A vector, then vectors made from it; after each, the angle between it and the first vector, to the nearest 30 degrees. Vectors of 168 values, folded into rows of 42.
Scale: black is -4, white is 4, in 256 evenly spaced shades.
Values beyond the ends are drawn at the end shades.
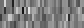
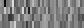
150 degrees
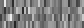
30 degrees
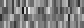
30 degrees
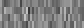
120 degrees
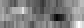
90 degrees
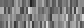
60 degrees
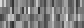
60 degrees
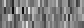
30 degrees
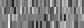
60 degrees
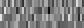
120 degrees
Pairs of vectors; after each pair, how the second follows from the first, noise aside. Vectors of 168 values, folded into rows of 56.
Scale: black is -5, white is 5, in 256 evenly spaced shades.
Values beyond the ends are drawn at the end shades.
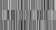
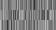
reversed.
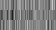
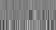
partly zeroed.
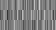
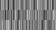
wrapped around, negated.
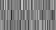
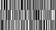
negated, scaled up.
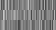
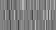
wrapped around, negated, partly zeroed.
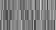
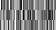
reversed, scaled up.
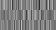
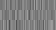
reversed, shrunk.
